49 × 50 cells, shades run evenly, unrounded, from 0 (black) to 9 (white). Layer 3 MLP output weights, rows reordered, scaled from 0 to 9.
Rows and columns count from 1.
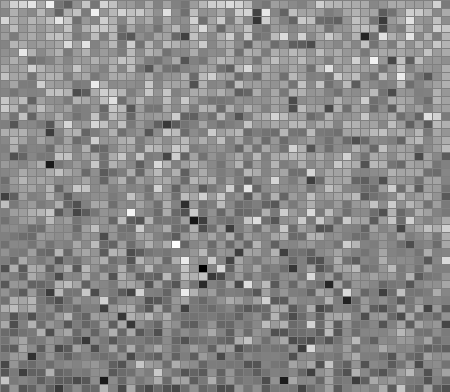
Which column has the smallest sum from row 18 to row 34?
41
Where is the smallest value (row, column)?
34, 23
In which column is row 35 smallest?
24
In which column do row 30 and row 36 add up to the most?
28
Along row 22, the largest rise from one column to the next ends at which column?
35
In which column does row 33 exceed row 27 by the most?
21
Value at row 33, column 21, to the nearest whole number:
8
